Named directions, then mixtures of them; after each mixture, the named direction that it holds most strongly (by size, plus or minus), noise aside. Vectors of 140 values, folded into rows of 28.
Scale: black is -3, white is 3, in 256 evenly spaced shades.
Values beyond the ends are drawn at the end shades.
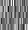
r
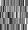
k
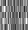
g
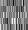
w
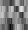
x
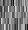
r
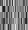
g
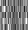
g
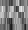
x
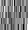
r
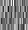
r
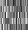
w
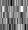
x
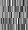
r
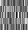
k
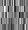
r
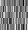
k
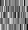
k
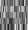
k
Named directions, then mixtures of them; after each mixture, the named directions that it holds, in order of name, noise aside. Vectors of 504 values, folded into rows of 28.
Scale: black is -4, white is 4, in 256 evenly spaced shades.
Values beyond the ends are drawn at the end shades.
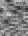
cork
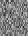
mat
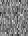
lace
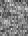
cork, lace.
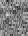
cork, lace, mat.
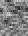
cork.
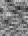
cork.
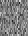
lace.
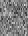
cork, mat.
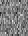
lace.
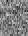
cork, lace, mat.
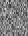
mat.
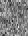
cork, lace, mat.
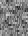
cork, lace, mat.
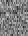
cork, lace, mat.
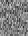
cork, lace, mat.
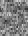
cork, lace.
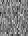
lace.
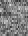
cork, lace, mat.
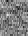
cork, lace, mat.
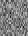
mat.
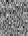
cork, lace, mat.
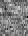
cork, mat.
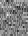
cork, lace, mat.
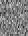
lace, mat.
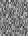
mat.
